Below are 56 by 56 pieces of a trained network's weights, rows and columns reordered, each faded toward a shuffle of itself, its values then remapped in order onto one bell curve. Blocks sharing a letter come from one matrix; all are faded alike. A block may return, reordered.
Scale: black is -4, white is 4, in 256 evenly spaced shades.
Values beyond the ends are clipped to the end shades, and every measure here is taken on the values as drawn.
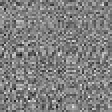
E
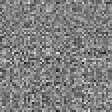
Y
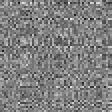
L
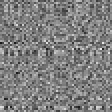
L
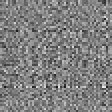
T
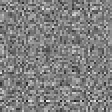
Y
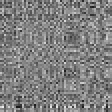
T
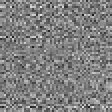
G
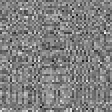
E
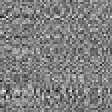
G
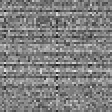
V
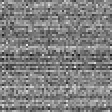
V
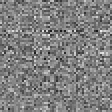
Y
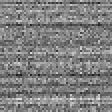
V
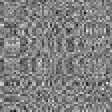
E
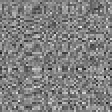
L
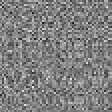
E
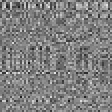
L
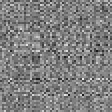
L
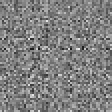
Y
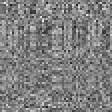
E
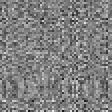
T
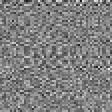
L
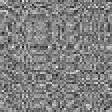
E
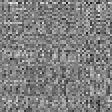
T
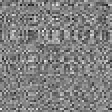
G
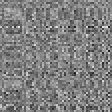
T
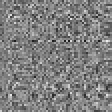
Y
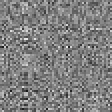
Y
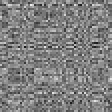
G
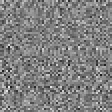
Y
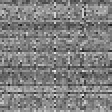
V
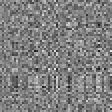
T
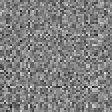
Y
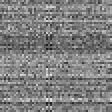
V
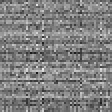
V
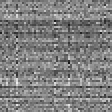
V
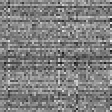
V
